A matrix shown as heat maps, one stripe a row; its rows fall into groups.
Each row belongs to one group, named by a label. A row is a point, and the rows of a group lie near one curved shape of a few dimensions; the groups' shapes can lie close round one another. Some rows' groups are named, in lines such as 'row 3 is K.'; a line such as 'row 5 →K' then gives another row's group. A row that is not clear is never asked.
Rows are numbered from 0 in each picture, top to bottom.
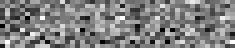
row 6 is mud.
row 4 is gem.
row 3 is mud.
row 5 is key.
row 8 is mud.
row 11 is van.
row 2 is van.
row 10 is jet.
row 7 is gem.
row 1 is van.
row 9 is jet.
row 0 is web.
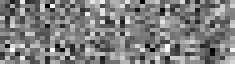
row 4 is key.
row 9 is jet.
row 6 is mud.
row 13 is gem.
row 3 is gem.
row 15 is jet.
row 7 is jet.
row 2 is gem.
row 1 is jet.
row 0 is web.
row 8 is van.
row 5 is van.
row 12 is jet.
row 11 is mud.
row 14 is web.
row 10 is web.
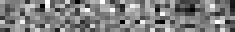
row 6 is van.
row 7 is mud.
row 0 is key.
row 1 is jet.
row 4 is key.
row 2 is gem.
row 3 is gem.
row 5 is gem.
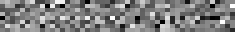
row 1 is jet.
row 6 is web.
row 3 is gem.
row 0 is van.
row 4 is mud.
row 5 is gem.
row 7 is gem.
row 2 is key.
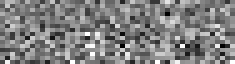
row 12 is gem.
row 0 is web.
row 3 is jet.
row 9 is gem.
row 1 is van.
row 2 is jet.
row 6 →mud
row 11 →web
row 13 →van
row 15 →jet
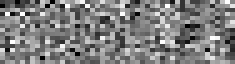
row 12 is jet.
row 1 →jet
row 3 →van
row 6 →van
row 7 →gem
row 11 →mud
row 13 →key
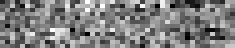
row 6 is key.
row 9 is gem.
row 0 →gem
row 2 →van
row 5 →gem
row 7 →gem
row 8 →van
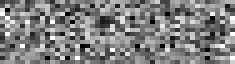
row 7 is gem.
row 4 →jet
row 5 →jet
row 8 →jet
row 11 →gem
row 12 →mud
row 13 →van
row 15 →jet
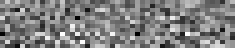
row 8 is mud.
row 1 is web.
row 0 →web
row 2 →key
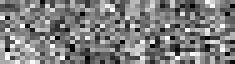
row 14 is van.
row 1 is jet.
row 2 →gem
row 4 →key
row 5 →van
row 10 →gem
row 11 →jet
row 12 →jet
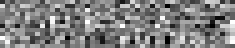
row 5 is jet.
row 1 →jet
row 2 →mud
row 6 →gem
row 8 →web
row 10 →jet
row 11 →van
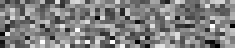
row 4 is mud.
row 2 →van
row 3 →van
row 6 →jet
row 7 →key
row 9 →gem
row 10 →mud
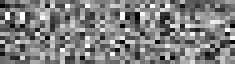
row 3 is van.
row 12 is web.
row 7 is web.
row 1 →jet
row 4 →van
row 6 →mud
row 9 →jet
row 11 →jet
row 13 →mud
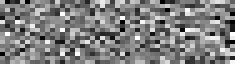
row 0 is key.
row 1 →van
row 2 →van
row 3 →mud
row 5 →gem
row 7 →mud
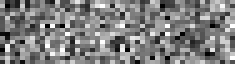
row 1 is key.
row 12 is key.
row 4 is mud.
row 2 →key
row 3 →van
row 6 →jet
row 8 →jet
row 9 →jet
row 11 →key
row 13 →gem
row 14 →jet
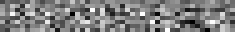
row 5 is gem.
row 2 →van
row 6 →gem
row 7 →mud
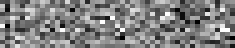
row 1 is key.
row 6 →key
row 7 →web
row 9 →gem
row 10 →gem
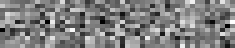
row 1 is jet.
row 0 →web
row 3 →web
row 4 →web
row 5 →jet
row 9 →gem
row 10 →web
